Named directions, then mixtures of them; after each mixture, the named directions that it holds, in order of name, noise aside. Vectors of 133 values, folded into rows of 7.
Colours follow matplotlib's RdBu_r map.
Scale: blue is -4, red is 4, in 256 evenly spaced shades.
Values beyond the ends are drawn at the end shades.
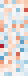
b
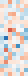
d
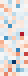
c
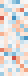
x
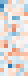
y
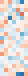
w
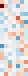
b, c, y.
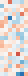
b, w, y.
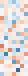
b, c, x.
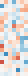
b, x.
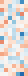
w.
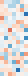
c, d, x.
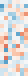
d, y.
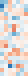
y.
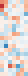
y.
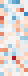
x.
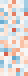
b, x, y.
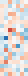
d.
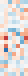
d.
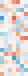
x.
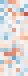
x, y.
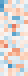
y.
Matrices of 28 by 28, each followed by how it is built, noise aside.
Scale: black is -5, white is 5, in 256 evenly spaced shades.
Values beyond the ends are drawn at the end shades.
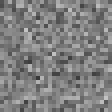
repeating columns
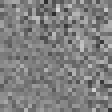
upper triangular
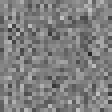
blocks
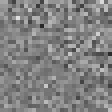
upper triangular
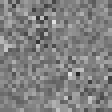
block diagonal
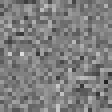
block diagonal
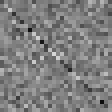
diagonal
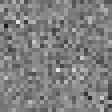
block diagonal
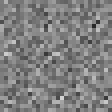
repeating columns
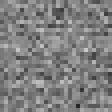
blocks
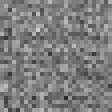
blocks
